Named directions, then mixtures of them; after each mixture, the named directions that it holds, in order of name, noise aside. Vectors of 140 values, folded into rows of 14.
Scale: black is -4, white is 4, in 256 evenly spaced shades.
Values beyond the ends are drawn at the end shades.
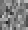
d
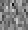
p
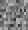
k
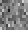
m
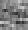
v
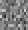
k, m.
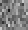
m.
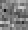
v.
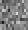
m, v.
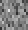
m, p.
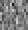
p.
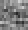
v.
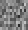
k.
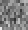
k, m.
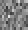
d.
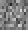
k.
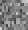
k, m.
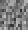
k.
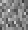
m.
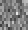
k, m, p.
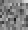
d, k, m.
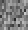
k.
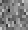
m.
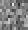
d, m, p.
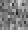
d, p, v.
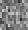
d, m, v.
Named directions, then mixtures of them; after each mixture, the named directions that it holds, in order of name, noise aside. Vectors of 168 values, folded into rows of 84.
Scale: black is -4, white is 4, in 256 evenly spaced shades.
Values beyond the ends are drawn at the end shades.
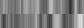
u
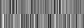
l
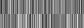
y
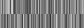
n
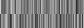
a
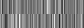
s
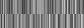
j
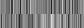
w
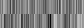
l, n, u.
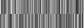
a.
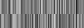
a, l, s.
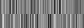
l.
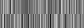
j, l, n.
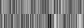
l, u.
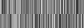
a, s.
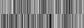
n, u.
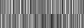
w.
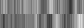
u.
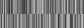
j.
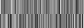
a.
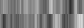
u.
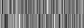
n, s.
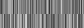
n, y.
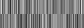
y.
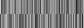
a.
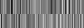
a, j, w.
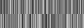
y.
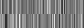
s.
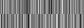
j, n, w.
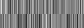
y.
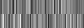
l, y.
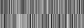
j, s, y.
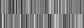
l, u.
